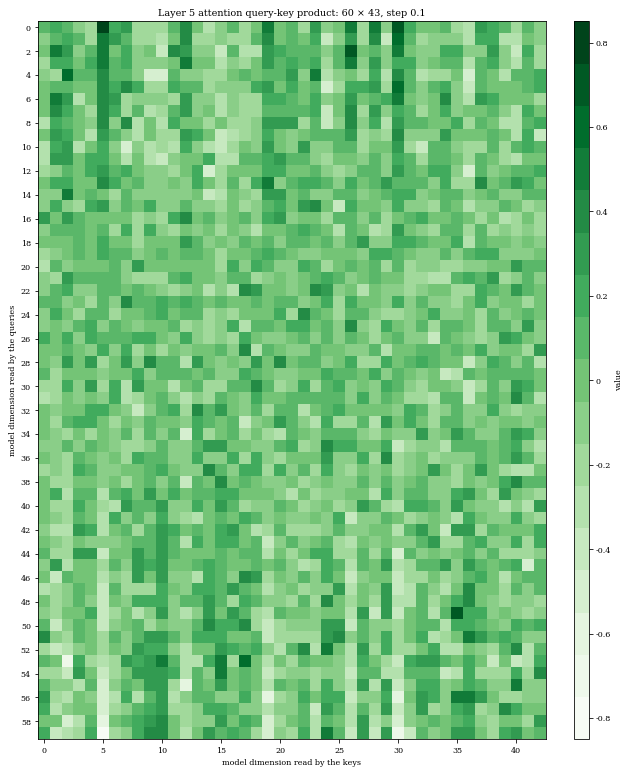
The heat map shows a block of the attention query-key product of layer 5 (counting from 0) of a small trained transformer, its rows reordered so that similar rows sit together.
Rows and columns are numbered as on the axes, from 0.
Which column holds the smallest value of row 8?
24
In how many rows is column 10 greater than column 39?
27
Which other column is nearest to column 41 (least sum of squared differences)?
38
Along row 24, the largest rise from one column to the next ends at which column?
22
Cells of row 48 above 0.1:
9
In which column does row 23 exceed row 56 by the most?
30
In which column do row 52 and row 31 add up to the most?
40
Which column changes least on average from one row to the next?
5
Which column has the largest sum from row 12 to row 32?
2
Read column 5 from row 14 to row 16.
0 0.3 0
